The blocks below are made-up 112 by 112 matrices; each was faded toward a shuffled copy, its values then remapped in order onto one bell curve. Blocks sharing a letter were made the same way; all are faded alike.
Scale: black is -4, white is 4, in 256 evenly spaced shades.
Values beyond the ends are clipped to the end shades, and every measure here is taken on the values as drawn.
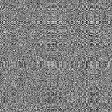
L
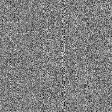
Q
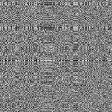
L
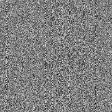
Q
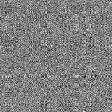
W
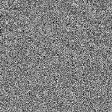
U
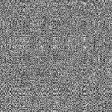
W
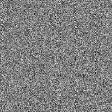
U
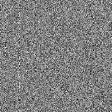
U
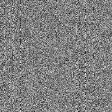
Q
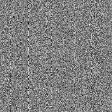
Q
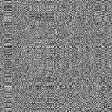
L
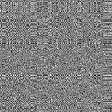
L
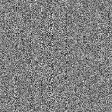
U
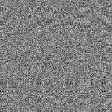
W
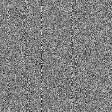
Q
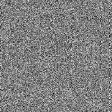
U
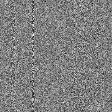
Q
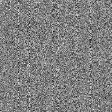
Q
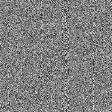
Q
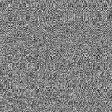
W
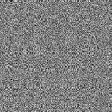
W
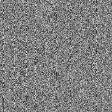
Q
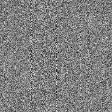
Q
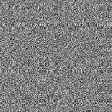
W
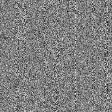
Q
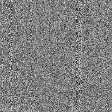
Q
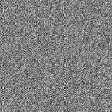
W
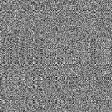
W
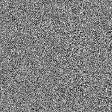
U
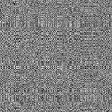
L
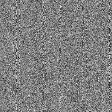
Q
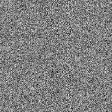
U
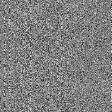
Q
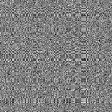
L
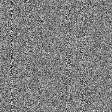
Q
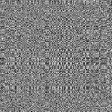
L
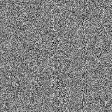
U
